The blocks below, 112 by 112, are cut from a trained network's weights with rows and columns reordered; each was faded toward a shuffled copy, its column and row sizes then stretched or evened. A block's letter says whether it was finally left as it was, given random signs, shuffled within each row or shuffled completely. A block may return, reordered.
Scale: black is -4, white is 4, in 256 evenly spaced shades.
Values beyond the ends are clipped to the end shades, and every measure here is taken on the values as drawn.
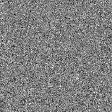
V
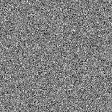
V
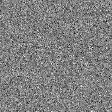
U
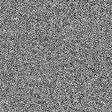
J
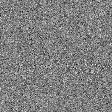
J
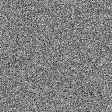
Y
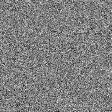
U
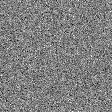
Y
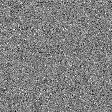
J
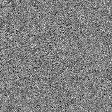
U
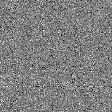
V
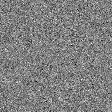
J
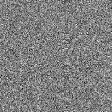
V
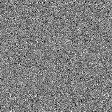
U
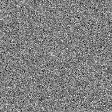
U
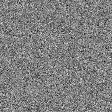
J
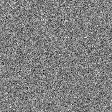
J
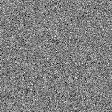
V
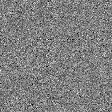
U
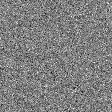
Y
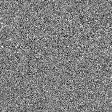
U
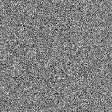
V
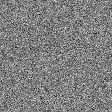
J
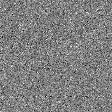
U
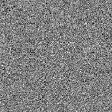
V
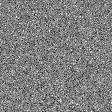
Y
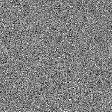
V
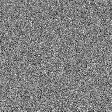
J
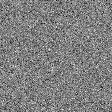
J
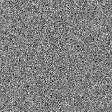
V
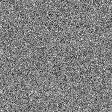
Y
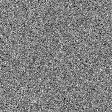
J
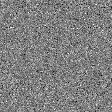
J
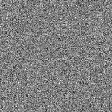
V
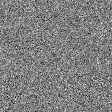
J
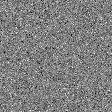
Y
